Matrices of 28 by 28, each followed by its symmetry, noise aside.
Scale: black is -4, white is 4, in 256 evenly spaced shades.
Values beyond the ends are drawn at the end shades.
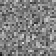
antisymmetric.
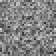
mirrored left to right.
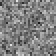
symmetric across the other diagonal.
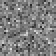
antisymmetric.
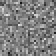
no symmetry.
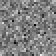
symmetric.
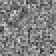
symmetric.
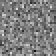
antisymmetric.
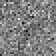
symmetric.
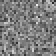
symmetric across the other diagonal.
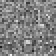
mirrored left to right.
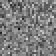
no symmetry.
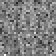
mirrored left to right.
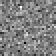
same after a half turn.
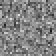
same after a half turn.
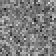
symmetric across the other diagonal.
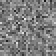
antisymmetric.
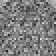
mirrored left to right.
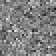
antisymmetric.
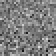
symmetric.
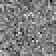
antisymmetric.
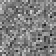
symmetric.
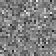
antisymmetric.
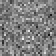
mirrored left to right.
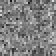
antisymmetric.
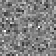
antisymmetric.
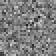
symmetric across the other diagonal.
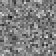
antisymmetric.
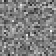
antisymmetric.
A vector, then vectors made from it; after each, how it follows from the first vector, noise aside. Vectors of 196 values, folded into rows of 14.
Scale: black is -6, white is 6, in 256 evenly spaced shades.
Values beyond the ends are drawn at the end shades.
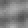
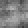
wrapped around.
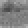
wrapped around, partly zeroed.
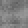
wrapped around, negated, shrunk.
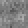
negated, partly zeroed.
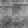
wrapped around.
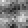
negated, scaled up.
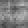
wrapped around.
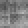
wrapped around.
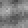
reversed, negated.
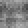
wrapped around.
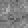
reversed, negated, partly zeroed.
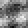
negated, scaled up.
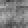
wrapped around.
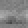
wrapped around, partly zeroed.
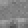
negated, partly zeroed.
